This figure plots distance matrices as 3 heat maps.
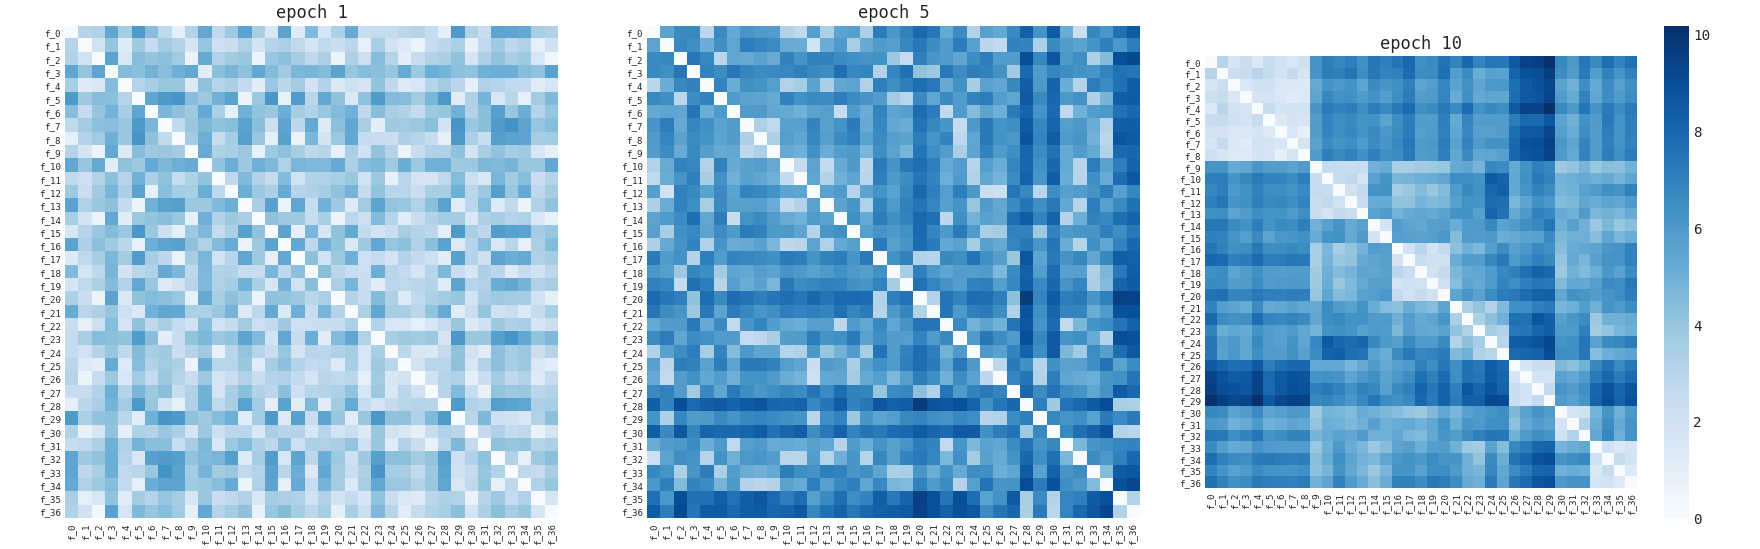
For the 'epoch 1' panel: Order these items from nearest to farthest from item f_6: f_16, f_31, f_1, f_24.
f_1, f_24, f_31, f_16
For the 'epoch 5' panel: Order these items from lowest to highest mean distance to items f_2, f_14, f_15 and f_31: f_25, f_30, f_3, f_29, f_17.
f_25, f_29, f_17, f_3, f_30
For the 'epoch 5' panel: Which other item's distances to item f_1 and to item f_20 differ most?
f_12
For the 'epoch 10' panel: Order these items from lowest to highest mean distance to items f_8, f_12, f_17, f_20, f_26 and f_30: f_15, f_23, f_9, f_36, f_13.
f_9, f_13, f_15, f_23, f_36
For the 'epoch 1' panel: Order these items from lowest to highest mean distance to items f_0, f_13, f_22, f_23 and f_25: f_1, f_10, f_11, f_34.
f_1, f_11, f_34, f_10
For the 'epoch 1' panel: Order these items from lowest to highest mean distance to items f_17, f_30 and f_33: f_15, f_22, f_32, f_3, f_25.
f_22, f_25, f_15, f_32, f_3
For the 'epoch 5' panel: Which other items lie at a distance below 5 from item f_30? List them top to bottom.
f_28, f_35, f_36
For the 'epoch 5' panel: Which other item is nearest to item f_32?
f_0
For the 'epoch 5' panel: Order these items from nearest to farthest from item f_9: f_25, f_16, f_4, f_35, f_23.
f_23, f_16, f_4, f_25, f_35
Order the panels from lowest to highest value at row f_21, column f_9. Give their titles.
epoch 1, epoch 10, epoch 5
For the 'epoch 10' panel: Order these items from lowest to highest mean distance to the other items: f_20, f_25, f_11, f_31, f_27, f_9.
f_9, f_31, f_11, f_20, f_25, f_27
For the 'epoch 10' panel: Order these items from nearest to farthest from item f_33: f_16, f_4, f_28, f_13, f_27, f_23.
f_23, f_13, f_16, f_4, f_27, f_28
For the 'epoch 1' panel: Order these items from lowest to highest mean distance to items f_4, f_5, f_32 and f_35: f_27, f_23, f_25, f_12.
f_25, f_27, f_12, f_23
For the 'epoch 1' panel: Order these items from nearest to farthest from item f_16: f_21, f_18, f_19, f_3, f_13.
f_13, f_21, f_18, f_3, f_19
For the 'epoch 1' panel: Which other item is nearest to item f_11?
f_24
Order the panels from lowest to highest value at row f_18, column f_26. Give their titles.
epoch 1, epoch 5, epoch 10
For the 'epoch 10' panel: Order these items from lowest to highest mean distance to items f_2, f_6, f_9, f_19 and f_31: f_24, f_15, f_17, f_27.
f_17, f_15, f_24, f_27
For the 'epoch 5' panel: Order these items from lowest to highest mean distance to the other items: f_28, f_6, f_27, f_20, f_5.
f_6, f_5, f_27, f_20, f_28
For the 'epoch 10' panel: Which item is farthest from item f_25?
f_29
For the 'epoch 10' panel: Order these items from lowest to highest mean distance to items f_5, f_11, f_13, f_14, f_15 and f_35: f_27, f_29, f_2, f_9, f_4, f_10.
f_9, f_10, f_2, f_4, f_27, f_29
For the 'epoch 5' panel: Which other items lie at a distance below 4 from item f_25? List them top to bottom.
f_1, f_12, f_15, f_26, f_29
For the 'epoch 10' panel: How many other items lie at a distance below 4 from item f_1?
8
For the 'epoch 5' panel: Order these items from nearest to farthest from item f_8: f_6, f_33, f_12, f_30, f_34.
f_34, f_33, f_6, f_12, f_30
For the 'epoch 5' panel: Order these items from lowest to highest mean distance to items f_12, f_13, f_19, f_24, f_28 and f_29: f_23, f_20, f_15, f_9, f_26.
f_26, f_15, f_9, f_23, f_20
